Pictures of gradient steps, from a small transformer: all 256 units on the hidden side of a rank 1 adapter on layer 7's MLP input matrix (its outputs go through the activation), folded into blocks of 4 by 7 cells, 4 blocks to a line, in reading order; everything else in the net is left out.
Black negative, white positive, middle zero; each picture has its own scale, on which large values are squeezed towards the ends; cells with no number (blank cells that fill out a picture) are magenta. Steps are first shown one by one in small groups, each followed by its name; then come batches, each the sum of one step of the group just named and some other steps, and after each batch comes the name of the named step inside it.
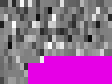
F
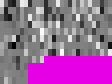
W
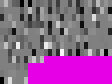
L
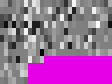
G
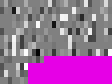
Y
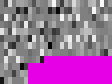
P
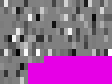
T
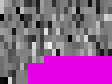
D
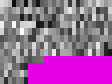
D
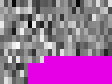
L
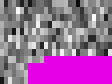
L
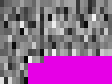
G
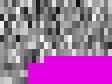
P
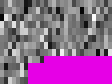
L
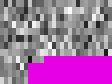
F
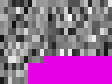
L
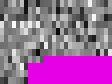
F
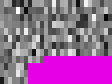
L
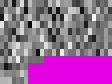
Y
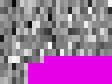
Y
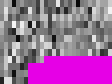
P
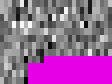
Y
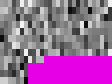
T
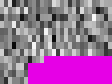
D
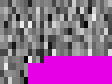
G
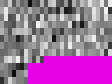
P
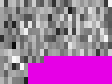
G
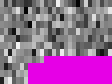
L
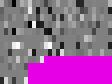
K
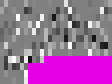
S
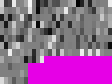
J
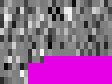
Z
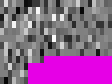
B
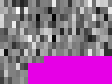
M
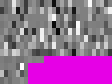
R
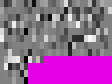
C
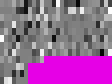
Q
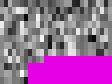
Z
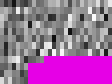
M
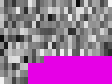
J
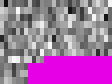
M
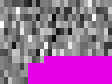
M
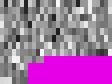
Q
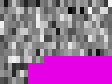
B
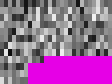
B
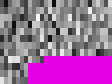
R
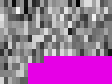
B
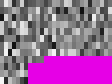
B
